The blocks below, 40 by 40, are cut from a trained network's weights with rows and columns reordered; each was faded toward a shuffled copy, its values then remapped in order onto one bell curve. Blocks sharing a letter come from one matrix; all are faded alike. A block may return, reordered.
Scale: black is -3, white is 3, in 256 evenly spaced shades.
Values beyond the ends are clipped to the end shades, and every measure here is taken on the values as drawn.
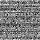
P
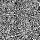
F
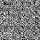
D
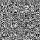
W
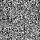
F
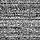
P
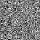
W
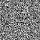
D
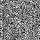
F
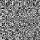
W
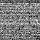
P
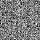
F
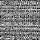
P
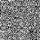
W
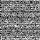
P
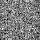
F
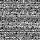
P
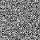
D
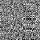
W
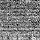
P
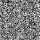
F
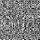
W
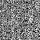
F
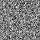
D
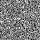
D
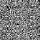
D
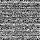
P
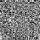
W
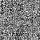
F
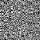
W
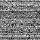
P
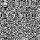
W
